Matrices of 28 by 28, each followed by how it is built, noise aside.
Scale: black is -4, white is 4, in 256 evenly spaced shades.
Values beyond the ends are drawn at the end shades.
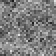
smooth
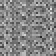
repeating rows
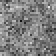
smooth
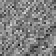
Hankel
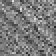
Toeplitz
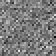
Hankel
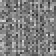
blocks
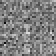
blocks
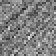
Hankel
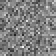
repeating rows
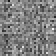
blocks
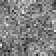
smooth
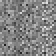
repeating rows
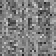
blocks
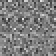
repeating columns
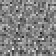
repeating columns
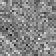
Toeplitz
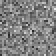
noise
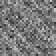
Toeplitz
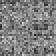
blocks
